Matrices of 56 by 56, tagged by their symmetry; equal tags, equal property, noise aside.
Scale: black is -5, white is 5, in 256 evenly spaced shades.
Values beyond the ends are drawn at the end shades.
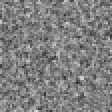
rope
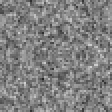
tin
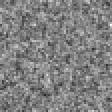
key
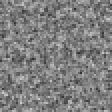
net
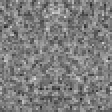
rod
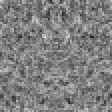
rod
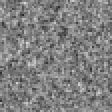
rope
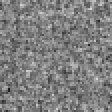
rope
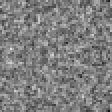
tin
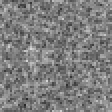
tin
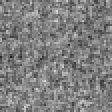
rope
